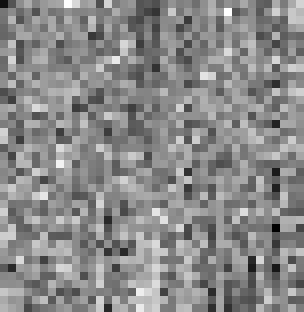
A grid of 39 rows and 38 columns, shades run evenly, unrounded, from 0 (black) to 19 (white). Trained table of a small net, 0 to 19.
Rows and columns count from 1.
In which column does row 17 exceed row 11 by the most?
35
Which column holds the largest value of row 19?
8
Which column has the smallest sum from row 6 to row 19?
18
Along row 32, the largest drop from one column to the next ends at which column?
14
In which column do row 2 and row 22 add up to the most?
29
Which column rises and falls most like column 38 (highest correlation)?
37
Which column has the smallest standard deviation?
7
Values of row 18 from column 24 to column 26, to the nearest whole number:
6 15 9
